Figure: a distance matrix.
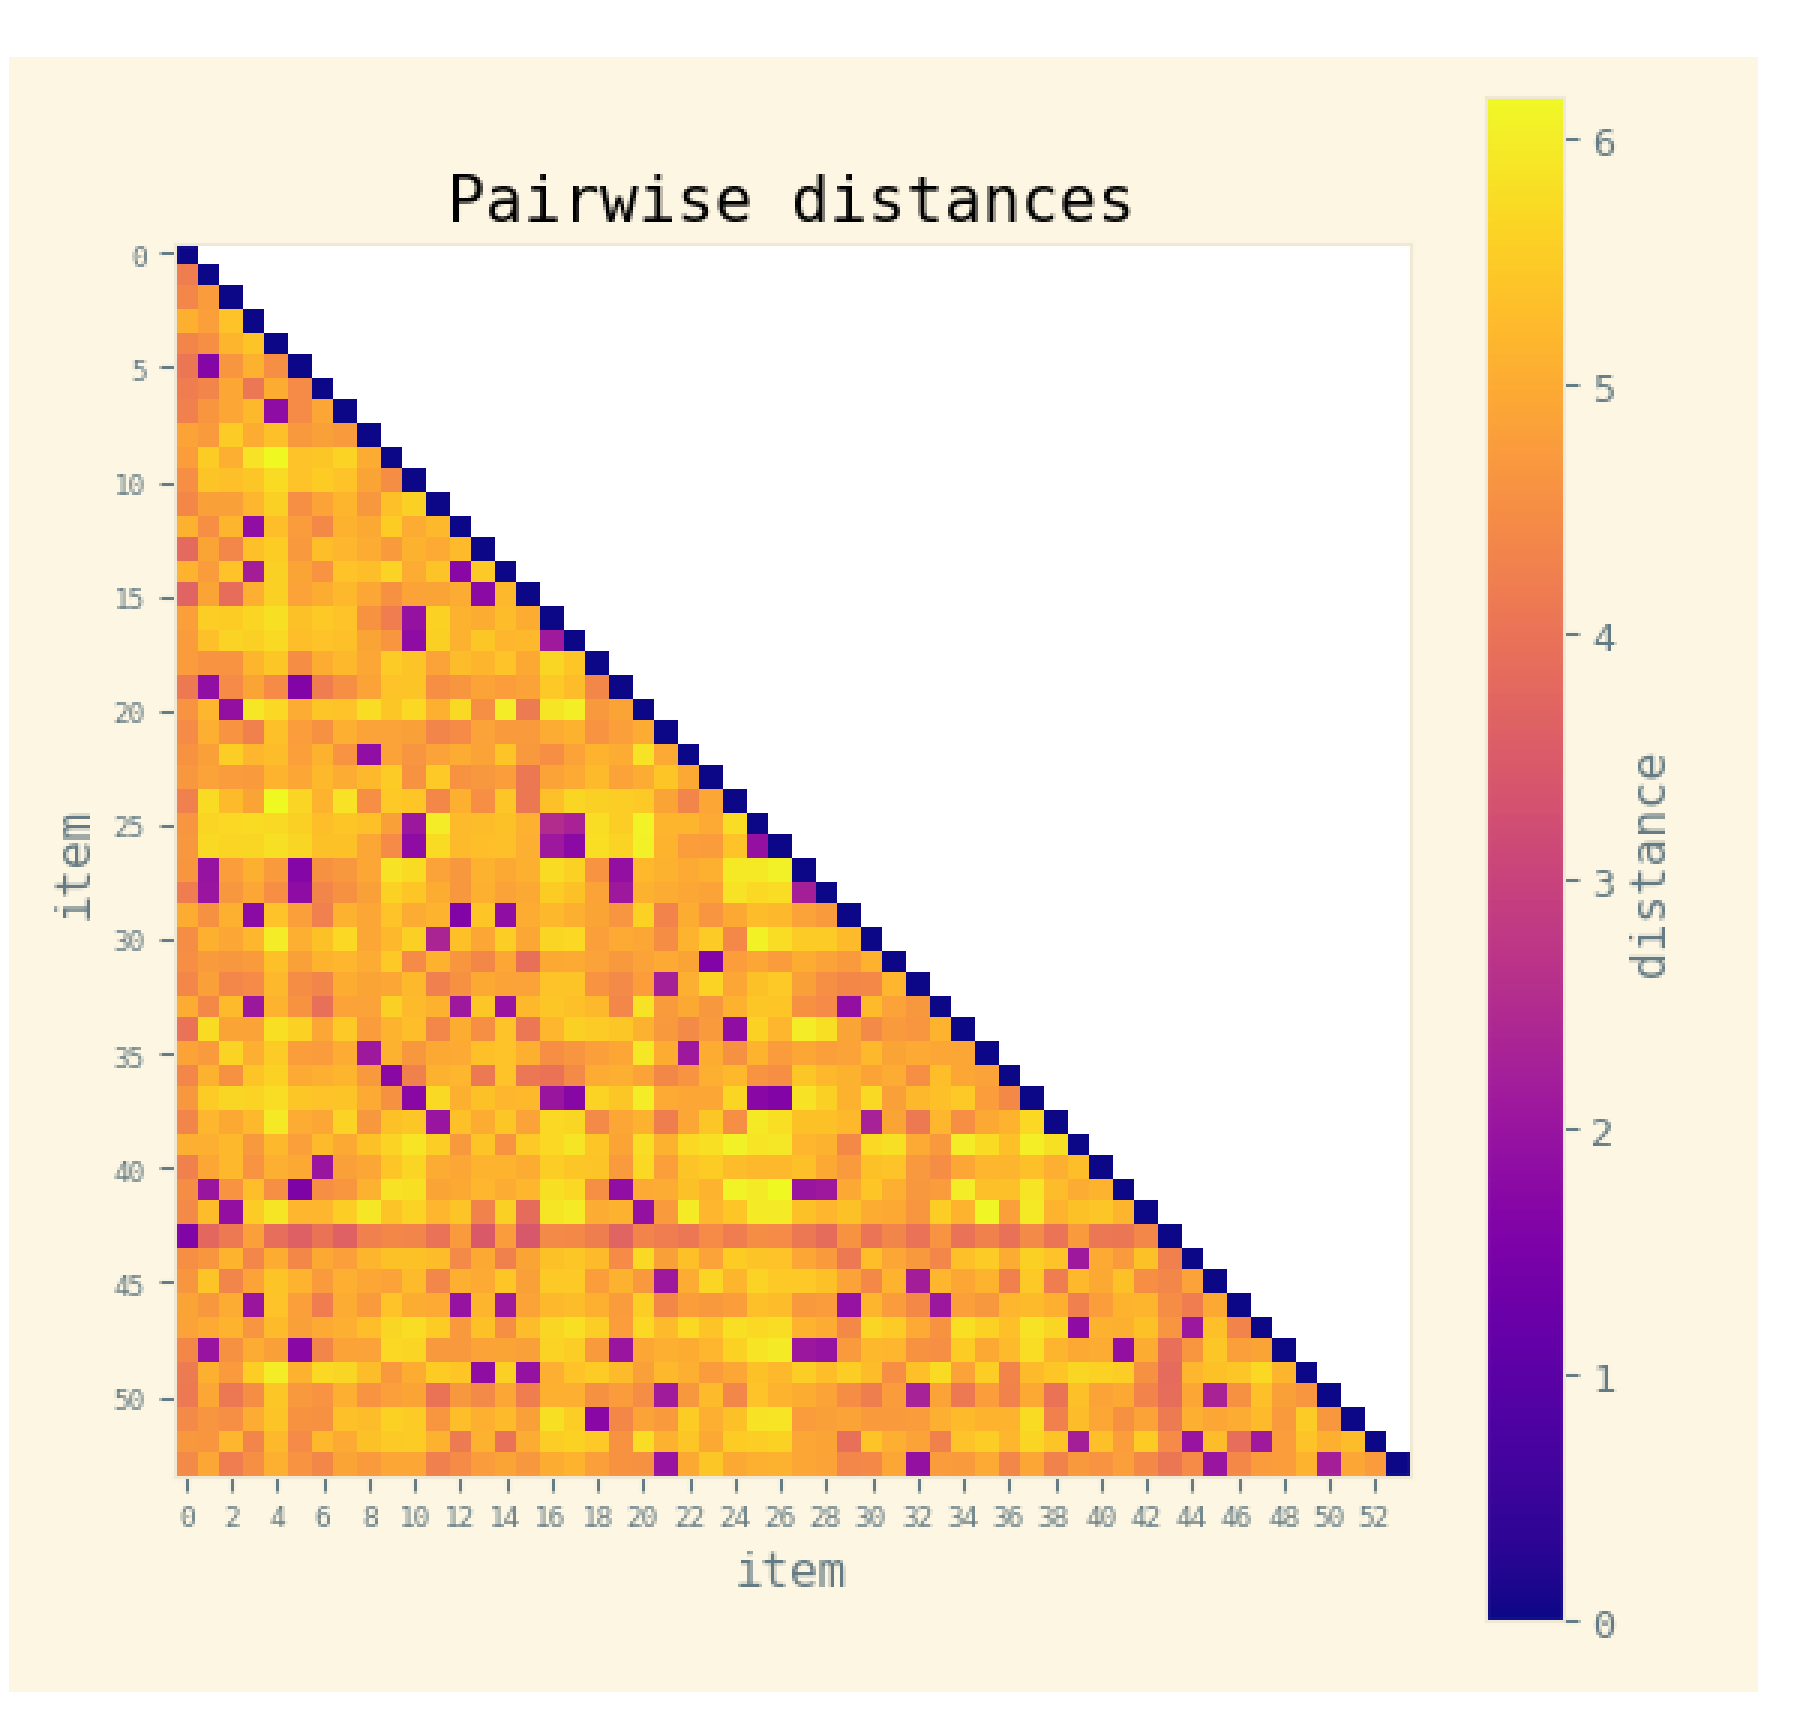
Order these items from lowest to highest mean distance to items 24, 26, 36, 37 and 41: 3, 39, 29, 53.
53, 29, 3, 39
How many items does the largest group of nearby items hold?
7
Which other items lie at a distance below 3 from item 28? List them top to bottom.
1, 5, 19, 27, 41, 48
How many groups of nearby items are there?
16
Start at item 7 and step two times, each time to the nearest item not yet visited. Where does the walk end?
43
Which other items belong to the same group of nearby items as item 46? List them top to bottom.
3, 12, 14, 29, 33
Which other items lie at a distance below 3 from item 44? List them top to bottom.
39, 47, 52
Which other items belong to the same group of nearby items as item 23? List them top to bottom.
31
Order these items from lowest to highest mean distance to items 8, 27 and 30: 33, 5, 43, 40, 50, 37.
5, 43, 50, 33, 40, 37
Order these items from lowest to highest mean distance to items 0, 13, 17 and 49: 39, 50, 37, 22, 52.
37, 50, 22, 52, 39
